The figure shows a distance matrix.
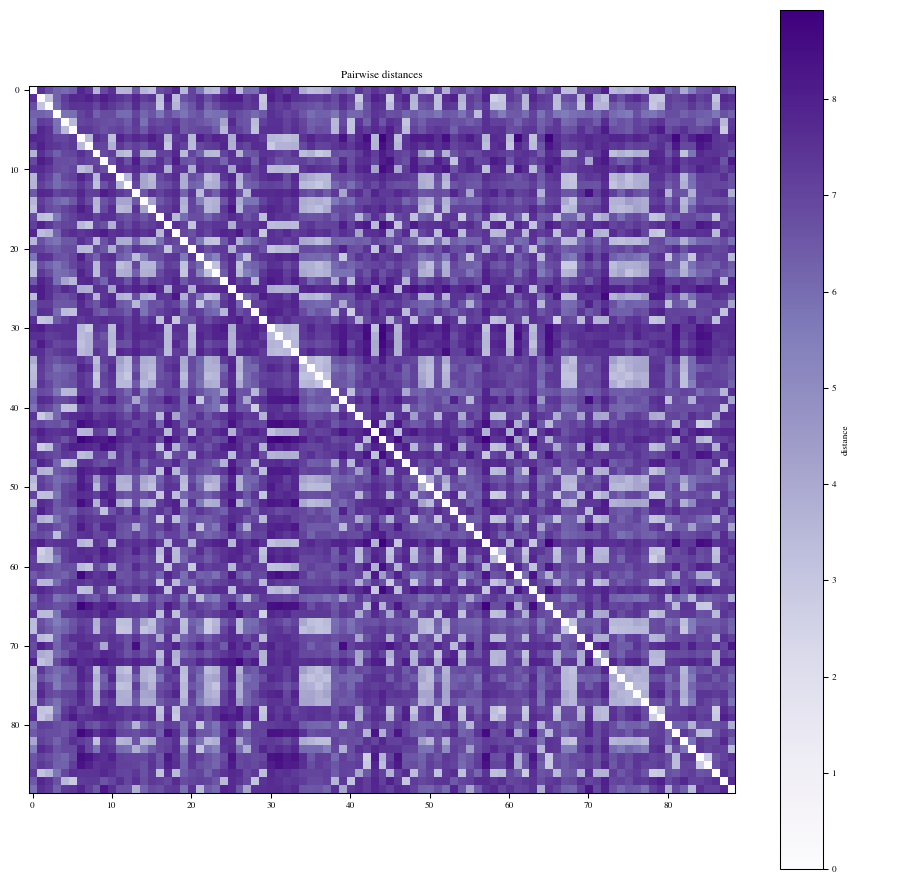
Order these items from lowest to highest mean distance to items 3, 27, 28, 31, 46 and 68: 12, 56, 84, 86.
12, 56, 86, 84
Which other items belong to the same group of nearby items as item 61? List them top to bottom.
42, 44, 65, 81, 84, 85
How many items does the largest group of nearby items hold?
25
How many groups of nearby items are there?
8
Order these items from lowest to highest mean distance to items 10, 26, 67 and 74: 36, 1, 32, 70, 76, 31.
36, 76, 32, 31, 70, 1
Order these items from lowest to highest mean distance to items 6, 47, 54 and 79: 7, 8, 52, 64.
7, 64, 8, 52
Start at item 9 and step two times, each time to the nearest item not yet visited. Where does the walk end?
70
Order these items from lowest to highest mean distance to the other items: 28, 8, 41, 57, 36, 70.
36, 8, 41, 28, 57, 70
